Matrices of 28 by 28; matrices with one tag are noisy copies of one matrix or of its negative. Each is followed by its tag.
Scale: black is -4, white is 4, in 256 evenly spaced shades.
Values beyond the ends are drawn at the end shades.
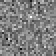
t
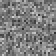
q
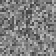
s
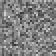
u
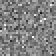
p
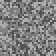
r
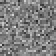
u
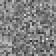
r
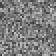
q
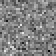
t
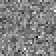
s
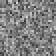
s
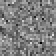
r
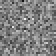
p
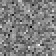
u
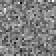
t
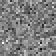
u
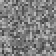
r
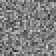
t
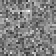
s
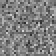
p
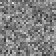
q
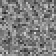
u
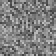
t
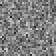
s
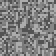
s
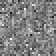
s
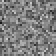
t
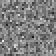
t
